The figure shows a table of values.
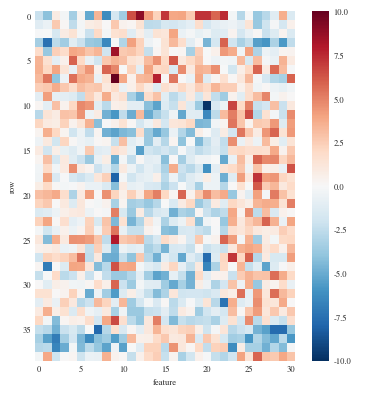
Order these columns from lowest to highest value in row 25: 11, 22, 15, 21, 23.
21, 15, 11, 23, 22
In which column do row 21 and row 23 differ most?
13
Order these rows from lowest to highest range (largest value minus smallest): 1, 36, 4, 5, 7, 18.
1, 5, 36, 4, 7, 18
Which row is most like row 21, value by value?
33
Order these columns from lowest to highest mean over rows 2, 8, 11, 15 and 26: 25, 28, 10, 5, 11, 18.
11, 18, 10, 28, 5, 25
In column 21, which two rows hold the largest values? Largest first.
0, 6
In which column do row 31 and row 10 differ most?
6
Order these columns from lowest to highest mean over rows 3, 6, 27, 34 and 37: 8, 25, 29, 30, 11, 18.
29, 8, 18, 11, 30, 25
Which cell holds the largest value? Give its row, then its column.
7, 9
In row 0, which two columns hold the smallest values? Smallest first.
8, 6
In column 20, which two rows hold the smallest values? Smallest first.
10, 27
